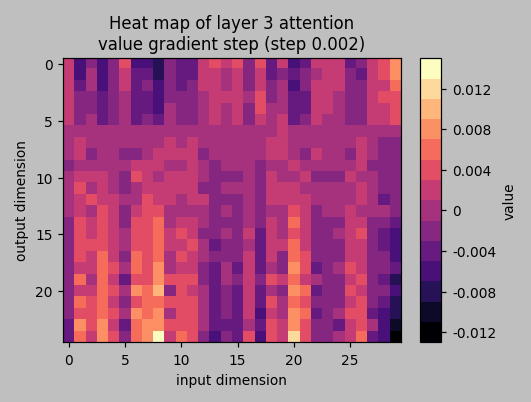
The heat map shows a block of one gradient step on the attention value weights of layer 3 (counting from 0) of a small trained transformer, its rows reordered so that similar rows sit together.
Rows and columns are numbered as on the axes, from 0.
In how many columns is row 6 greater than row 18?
11
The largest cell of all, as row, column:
24, 8
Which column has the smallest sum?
29
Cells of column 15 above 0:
6
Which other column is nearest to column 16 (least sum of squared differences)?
4
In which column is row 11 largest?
1
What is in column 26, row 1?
-0.004
